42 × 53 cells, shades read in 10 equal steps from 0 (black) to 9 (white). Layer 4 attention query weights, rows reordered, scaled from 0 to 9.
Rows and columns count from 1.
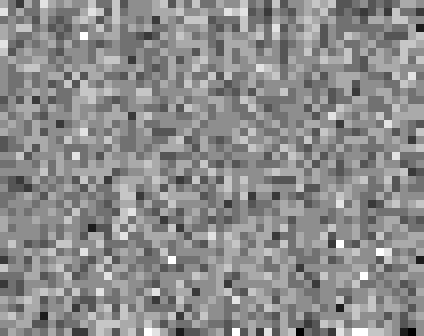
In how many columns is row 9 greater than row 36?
25
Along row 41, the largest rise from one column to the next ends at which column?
41
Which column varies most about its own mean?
43
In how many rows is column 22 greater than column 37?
20
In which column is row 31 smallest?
42
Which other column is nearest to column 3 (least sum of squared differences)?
2
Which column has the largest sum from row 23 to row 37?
16
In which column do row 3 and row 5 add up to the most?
11
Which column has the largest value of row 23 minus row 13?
5
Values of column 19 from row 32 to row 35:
3 4 4 5
